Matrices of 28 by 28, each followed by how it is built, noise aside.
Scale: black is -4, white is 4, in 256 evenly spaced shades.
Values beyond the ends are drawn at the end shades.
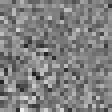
lower triangular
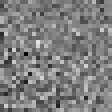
lower triangular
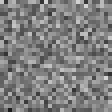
repeating columns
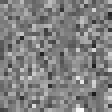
uneven columns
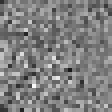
lower triangular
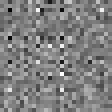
low rank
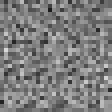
repeating columns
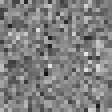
uneven columns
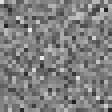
diagonal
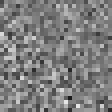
lower triangular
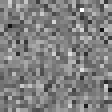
uneven columns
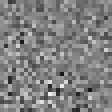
lower triangular
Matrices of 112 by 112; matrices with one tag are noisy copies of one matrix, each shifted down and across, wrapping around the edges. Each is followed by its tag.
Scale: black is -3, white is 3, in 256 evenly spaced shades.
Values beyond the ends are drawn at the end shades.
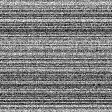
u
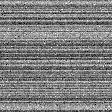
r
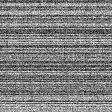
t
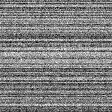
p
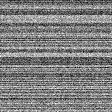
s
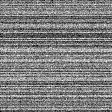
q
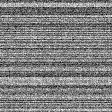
s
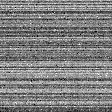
t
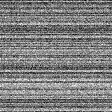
p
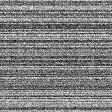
t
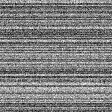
p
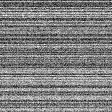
t
